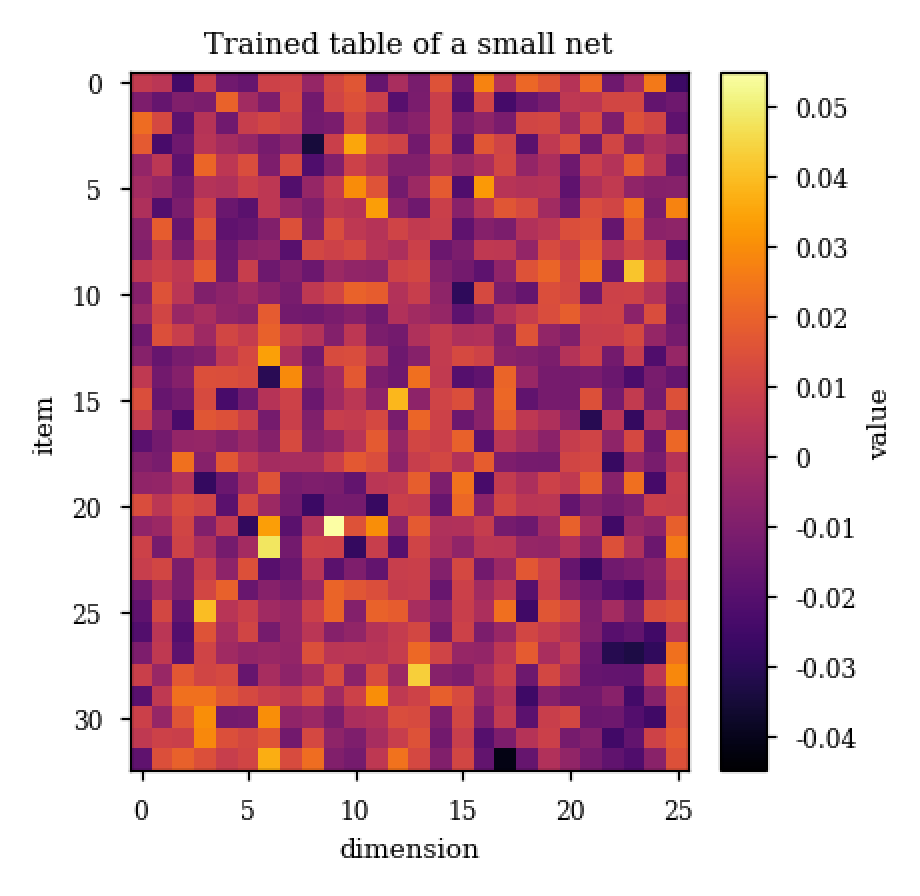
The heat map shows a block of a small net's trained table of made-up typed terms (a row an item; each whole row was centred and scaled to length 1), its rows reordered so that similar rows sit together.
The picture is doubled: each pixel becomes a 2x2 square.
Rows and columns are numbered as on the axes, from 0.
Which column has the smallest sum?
22
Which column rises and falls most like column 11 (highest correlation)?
9
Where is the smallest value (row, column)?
32, 17
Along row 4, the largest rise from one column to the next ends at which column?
3
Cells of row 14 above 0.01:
7
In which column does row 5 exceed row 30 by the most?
16
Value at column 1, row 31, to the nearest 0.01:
0.01
